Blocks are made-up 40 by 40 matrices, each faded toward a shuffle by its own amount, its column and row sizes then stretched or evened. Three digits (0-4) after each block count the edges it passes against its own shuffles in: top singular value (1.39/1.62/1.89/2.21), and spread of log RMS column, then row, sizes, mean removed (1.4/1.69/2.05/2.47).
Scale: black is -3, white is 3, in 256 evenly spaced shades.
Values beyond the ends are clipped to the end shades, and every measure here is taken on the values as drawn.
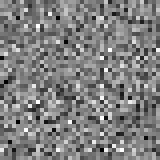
2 1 1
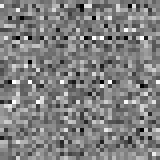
2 0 4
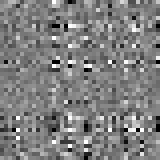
3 3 4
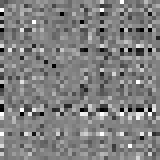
4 4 3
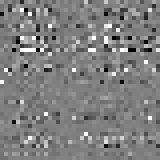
2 1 4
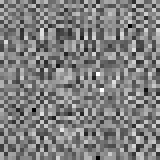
4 2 0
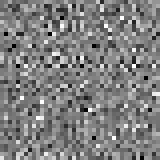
3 0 1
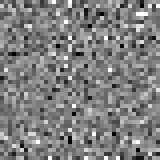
2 0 2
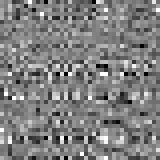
4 0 4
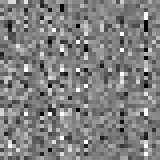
2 4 0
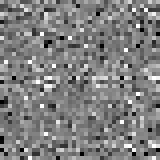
2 0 1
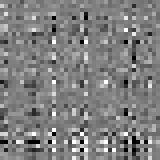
4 4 4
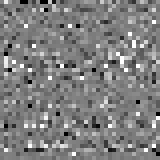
2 0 3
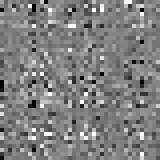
0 4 3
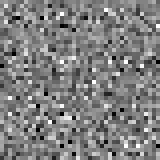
0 0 2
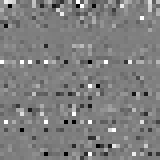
0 0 4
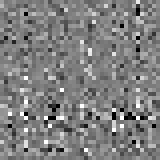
2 3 3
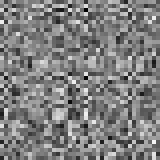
4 3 2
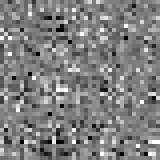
3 0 2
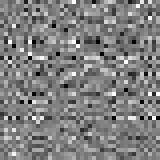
4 0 3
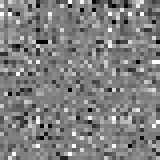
1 0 3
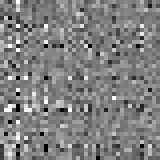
3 3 2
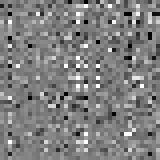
1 3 3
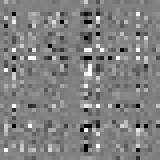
2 4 4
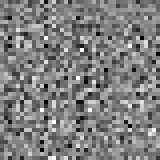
2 1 2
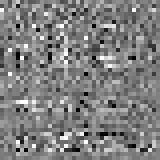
1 3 3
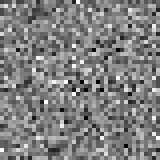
0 0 1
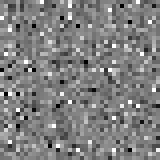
0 0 1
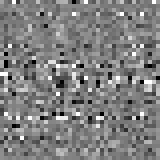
1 0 4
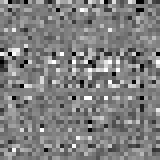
1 2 4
